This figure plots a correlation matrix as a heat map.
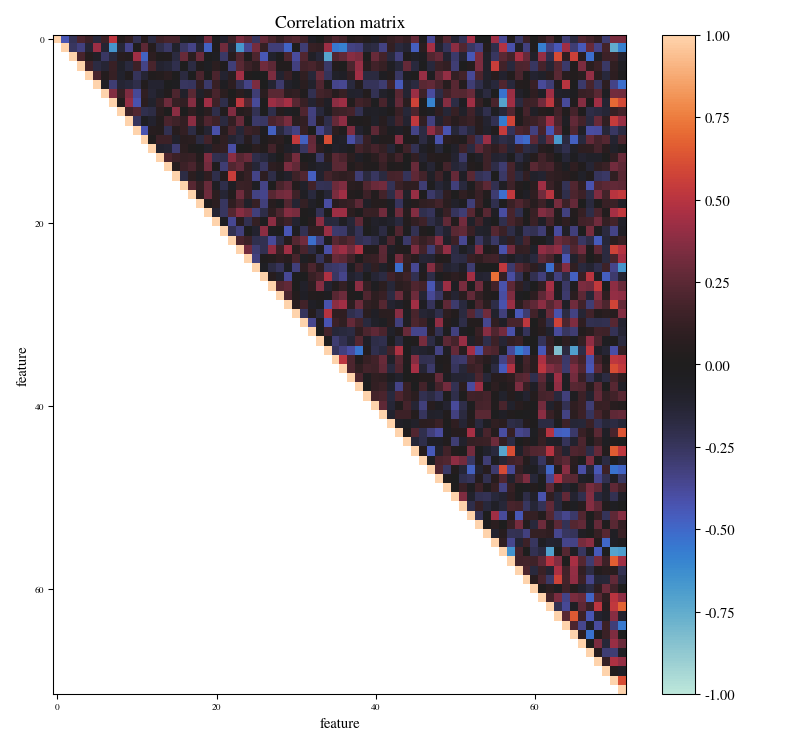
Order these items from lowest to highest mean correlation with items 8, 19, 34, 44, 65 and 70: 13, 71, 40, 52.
40, 13, 52, 71
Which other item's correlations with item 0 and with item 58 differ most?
52
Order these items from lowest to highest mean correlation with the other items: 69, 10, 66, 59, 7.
10, 69, 59, 66, 7
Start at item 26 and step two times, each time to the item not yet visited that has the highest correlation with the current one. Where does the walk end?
3
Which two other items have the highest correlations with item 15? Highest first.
22, 8
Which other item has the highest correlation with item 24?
71
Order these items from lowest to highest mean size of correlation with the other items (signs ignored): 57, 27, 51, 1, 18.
18, 51, 27, 57, 1
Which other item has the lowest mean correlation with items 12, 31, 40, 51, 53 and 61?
34
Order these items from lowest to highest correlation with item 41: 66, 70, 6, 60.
6, 60, 66, 70
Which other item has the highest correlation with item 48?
63
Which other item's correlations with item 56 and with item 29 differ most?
70
